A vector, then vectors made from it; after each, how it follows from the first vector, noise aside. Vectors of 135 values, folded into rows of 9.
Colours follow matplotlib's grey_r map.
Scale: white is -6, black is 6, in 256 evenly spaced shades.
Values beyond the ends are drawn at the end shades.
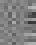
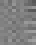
wrapped around, shrunk.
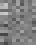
wrapped around, negated.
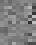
sign-scrambled.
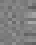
negated, shrunk.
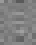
wrapped around, shrunk.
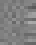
negated, shrunk.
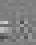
reversed, negated, partly zeroed.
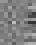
copied.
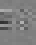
reversed, partly zeroed.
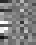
reversed, negated, scaled up.
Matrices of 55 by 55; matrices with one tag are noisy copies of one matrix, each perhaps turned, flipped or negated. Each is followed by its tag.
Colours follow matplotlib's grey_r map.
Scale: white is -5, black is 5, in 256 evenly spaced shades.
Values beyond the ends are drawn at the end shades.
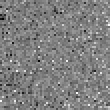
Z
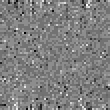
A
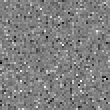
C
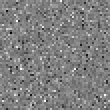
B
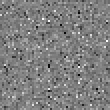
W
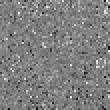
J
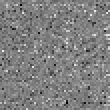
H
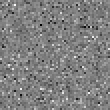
B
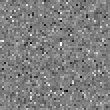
W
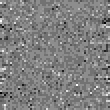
A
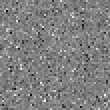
B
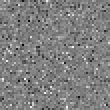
C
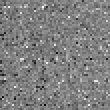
H
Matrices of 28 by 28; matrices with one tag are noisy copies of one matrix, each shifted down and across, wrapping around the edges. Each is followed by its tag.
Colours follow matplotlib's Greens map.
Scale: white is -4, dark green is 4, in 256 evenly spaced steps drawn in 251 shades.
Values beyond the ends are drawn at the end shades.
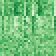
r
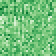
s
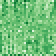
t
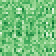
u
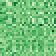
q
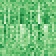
r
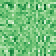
u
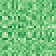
q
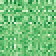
q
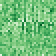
t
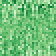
t
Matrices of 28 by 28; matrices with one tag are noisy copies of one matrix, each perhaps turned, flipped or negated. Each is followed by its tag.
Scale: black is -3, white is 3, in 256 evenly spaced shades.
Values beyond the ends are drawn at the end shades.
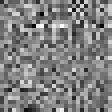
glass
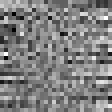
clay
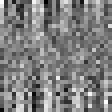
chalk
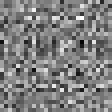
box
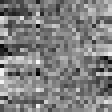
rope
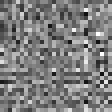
glass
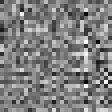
glass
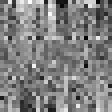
rope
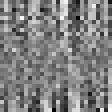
chalk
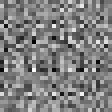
box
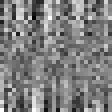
chalk
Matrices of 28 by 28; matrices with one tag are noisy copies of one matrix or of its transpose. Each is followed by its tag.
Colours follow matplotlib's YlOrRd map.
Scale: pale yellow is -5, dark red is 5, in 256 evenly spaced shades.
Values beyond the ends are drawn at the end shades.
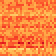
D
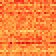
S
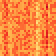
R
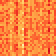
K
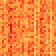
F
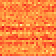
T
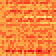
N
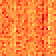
D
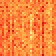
S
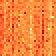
S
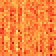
N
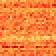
R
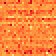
N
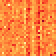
T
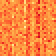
T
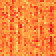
N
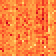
D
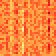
K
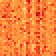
T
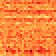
N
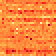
N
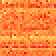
R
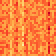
K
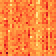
R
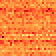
F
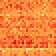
D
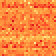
R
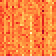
S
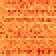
N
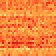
D
